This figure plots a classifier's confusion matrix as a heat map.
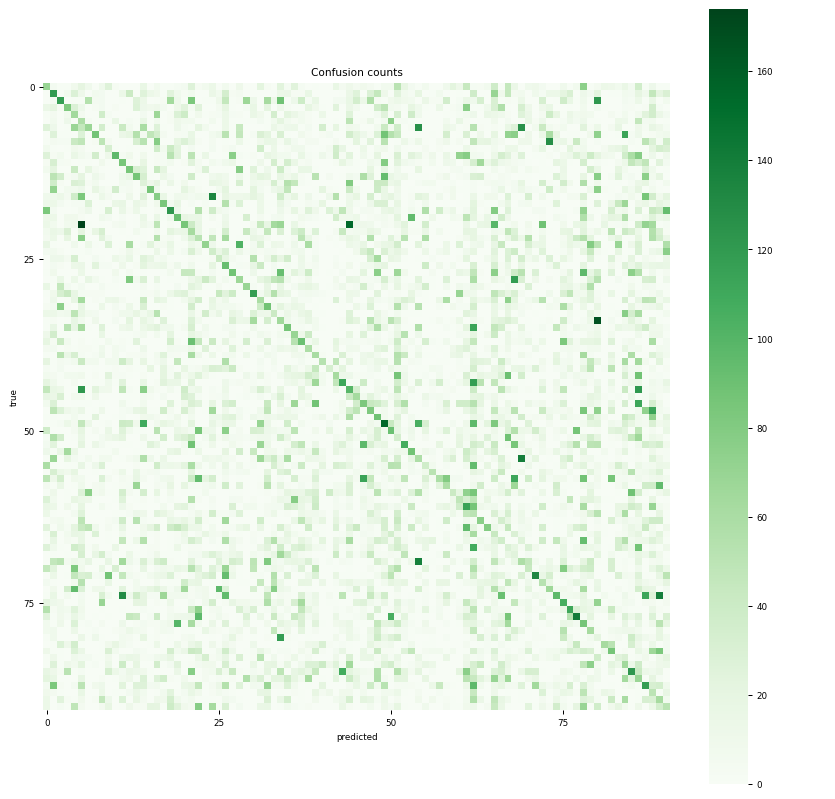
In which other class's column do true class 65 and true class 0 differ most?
78
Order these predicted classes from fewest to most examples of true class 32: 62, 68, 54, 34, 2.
68, 34, 62, 54, 2
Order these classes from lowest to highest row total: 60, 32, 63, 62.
60, 62, 32, 63
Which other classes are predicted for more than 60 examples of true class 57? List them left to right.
22, 46, 58, 68, 78, 82
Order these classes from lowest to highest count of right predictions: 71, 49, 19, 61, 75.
19, 75, 61, 71, 49
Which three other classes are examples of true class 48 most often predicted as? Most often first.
88, 44, 84
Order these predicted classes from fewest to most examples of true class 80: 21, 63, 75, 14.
21, 14, 63, 75
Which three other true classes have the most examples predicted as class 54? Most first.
69, 6, 49
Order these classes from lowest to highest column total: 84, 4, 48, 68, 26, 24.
24, 68, 4, 48, 84, 26
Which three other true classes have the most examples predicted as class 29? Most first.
2, 86, 21
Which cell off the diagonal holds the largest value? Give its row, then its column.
20, 5
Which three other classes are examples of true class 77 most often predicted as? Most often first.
50, 22, 67
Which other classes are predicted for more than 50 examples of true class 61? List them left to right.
62, 78, 88
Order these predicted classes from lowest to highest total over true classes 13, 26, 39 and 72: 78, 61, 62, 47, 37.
61, 37, 47, 62, 78
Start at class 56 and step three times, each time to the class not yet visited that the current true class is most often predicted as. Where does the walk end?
62
